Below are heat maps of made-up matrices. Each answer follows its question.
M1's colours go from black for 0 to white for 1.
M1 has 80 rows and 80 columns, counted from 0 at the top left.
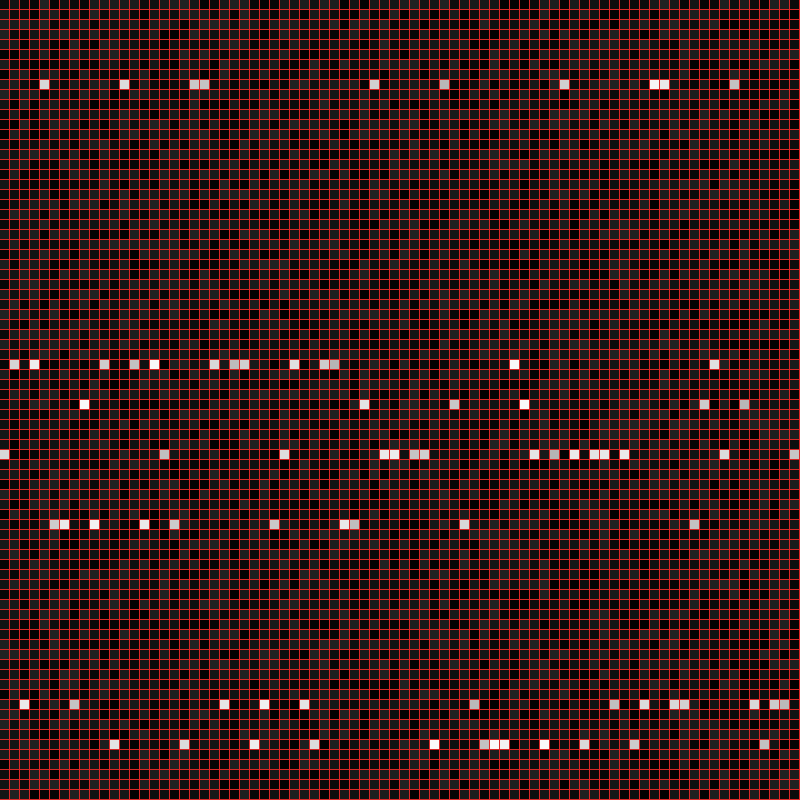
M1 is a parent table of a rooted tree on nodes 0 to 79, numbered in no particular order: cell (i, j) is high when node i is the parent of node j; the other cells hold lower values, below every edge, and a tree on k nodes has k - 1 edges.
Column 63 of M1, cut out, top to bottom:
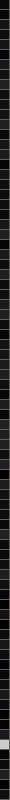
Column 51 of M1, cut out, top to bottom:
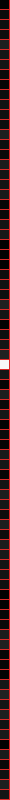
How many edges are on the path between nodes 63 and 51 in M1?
4
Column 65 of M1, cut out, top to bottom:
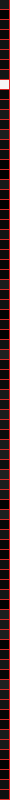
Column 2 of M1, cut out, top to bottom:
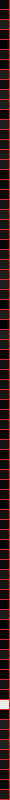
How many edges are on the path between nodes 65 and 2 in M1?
4
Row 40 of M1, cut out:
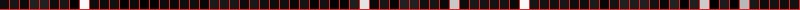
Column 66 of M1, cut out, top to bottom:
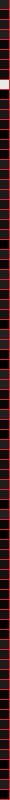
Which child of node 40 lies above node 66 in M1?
8
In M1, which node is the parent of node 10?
36
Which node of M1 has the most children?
45
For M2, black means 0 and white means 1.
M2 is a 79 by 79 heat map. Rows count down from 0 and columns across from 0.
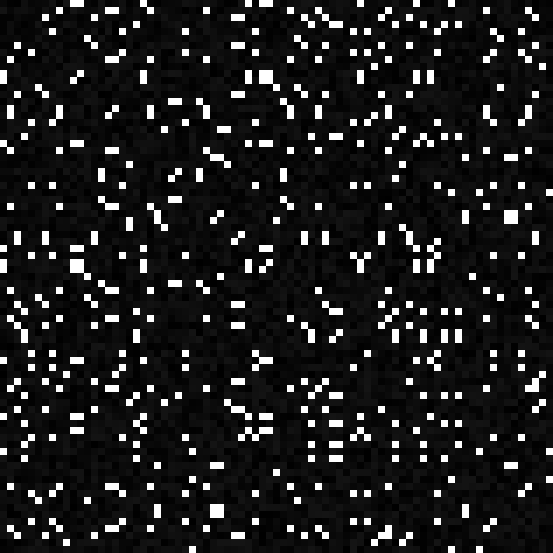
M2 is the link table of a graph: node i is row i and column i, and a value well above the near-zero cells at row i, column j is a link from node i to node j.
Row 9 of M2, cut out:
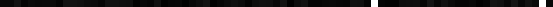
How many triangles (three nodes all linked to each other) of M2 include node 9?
1
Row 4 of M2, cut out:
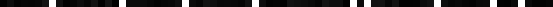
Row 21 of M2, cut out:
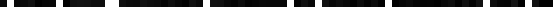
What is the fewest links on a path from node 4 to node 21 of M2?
5
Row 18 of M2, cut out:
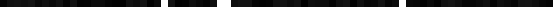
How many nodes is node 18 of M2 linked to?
4
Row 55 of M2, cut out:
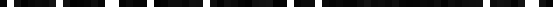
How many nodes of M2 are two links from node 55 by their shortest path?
10
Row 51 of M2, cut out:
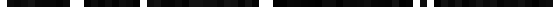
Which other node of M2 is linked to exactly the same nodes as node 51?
node 35
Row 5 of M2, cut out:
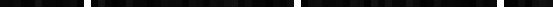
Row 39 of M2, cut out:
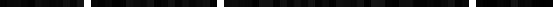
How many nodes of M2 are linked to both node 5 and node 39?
1
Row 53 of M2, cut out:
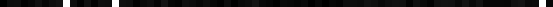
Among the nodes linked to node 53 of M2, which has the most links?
node 16
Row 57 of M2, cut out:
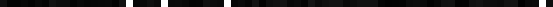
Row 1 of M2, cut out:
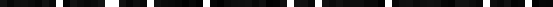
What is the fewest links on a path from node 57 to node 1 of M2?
4
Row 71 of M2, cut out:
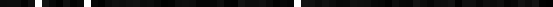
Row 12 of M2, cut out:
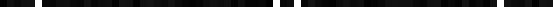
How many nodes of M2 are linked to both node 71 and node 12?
2
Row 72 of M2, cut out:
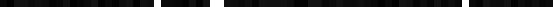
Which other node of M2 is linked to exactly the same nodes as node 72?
node 73
